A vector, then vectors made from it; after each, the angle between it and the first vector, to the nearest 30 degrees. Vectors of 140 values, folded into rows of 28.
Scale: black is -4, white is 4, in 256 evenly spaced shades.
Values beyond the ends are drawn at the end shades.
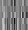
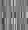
150 degrees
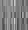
150 degrees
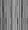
120 degrees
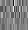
120 degrees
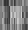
60 degrees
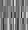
150 degrees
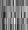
150 degrees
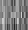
30 degrees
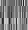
90 degrees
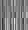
150 degrees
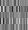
90 degrees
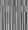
90 degrees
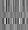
120 degrees
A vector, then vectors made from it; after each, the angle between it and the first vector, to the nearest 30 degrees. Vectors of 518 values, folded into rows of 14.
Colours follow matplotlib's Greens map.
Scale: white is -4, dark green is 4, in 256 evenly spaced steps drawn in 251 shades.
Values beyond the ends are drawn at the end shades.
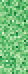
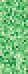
30 degrees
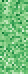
120 degrees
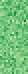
30 degrees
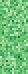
150 degrees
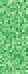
120 degrees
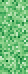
150 degrees
